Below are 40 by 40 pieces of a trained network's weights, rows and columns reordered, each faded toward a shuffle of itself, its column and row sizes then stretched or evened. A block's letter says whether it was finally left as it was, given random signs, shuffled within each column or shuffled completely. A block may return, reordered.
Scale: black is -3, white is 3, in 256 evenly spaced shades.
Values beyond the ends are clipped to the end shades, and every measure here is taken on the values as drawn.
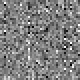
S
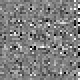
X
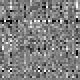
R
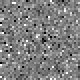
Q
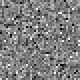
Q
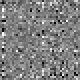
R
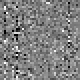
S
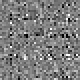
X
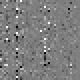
S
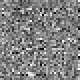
X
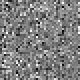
S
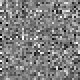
X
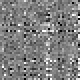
R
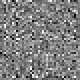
R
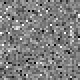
Q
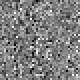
S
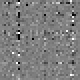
X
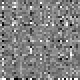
X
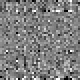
R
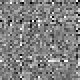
X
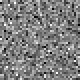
Q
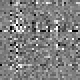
R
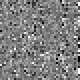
S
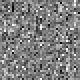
S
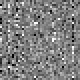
S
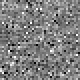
Q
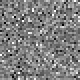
Q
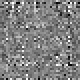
X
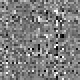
X
